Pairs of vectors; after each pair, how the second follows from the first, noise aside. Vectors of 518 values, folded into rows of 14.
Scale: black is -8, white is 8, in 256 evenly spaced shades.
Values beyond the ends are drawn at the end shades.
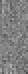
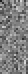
reversed, scaled up.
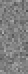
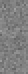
wrapped around, negated, shrunk.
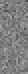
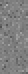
negated, partly zeroed.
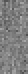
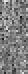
negated, scaled up.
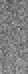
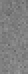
reversed, negated, shrunk.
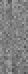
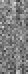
reversed, negated, scaled up.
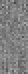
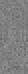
wrapped around, negated, shrunk.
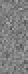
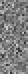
reversed, negated, scaled up.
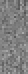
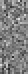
reversed, scaled up.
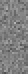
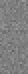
reversed, negated, shrunk.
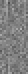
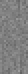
reversed, negated, shrunk.
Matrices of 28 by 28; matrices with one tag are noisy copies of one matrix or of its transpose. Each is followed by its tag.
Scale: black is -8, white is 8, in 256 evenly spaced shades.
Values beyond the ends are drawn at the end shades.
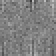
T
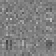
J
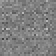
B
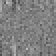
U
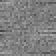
T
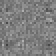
J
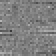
T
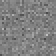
B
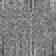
T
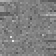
U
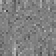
U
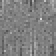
T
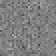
B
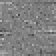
T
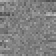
U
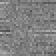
T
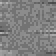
T
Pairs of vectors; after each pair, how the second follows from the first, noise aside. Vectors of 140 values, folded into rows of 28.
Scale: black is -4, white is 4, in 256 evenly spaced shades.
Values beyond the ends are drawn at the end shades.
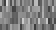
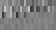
wrapped around, partly zeroed.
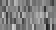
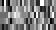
reversed, scaled up.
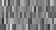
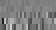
partly zeroed.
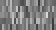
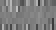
partly zeroed.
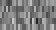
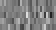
wrapped around, partly zeroed.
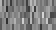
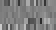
wrapped around, partly zeroed.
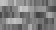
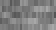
reversed, shrunk.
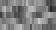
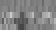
wrapped around, partly zeroed.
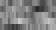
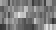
wrapped around, negated.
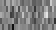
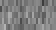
reversed, shrunk.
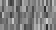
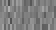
reversed, shrunk.
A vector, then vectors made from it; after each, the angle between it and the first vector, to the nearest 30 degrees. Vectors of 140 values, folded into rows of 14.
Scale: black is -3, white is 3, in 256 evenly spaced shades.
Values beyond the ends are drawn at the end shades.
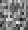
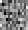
150 degrees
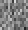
60 degrees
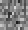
150 degrees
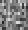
30 degrees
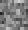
60 degrees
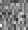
120 degrees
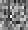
150 degrees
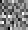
90 degrees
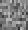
30 degrees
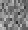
120 degrees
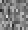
120 degrees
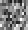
150 degrees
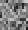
60 degrees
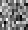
60 degrees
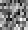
150 degrees
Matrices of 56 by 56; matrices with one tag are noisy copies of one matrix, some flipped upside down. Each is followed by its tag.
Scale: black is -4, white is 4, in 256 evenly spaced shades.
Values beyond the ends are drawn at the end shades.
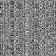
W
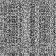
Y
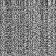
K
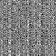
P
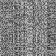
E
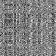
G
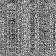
Y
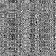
Y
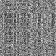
G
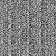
P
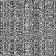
W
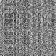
G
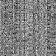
E
